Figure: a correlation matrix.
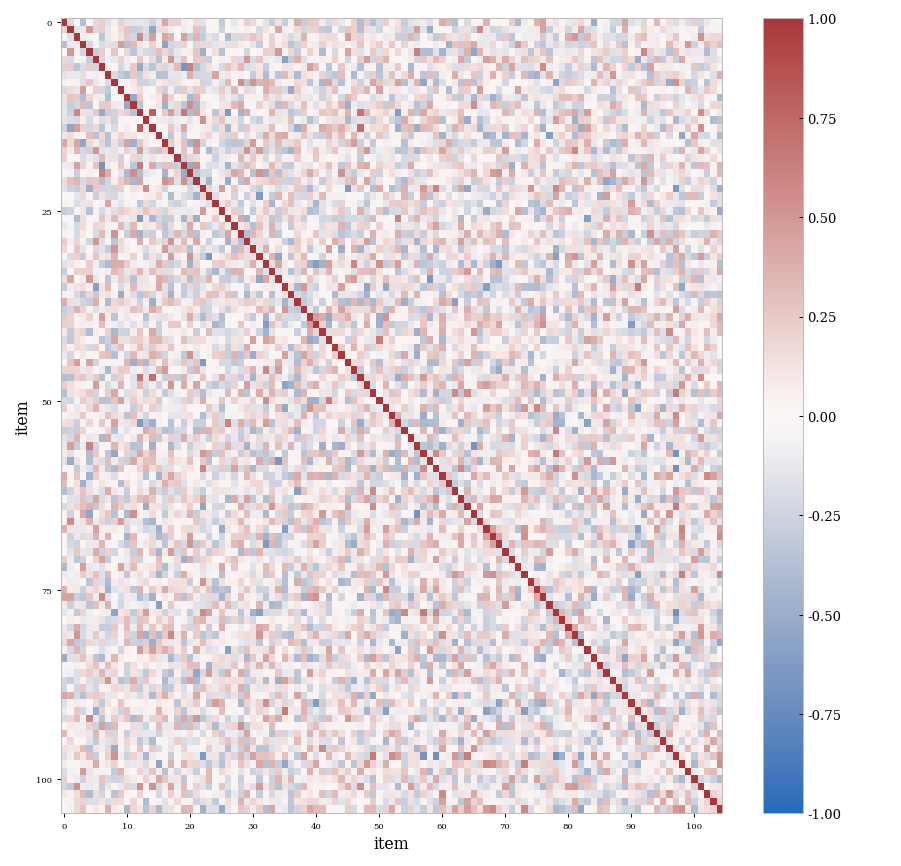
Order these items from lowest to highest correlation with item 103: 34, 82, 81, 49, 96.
82, 34, 96, 49, 81
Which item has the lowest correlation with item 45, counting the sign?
22
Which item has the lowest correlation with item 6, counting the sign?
19
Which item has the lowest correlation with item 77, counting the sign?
15
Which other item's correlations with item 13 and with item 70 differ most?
81
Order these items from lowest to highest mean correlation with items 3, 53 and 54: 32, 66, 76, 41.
76, 66, 41, 32
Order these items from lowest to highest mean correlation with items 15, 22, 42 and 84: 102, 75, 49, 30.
102, 75, 49, 30
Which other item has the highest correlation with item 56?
4
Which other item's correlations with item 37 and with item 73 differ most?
62
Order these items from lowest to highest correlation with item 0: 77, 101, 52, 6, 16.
101, 52, 77, 6, 16
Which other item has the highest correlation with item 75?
51
